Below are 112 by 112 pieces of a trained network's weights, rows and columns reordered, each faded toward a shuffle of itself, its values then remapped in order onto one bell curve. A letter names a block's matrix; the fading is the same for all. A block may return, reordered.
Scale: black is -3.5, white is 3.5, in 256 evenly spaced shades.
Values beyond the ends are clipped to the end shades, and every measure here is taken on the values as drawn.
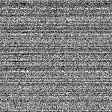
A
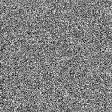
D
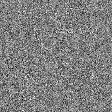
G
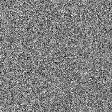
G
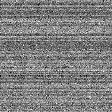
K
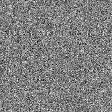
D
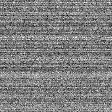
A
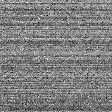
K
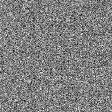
G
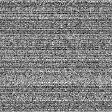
A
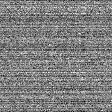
A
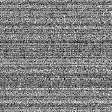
K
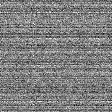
A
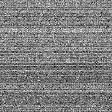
K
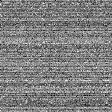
K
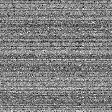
K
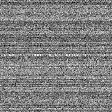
A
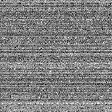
K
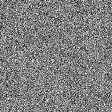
G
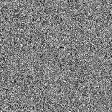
G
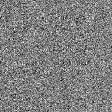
D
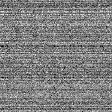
A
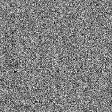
D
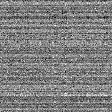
K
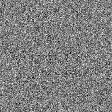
G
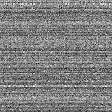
A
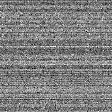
K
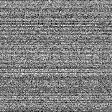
A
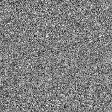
D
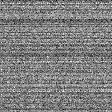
A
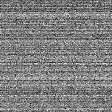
A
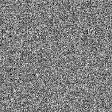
G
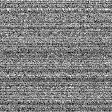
A
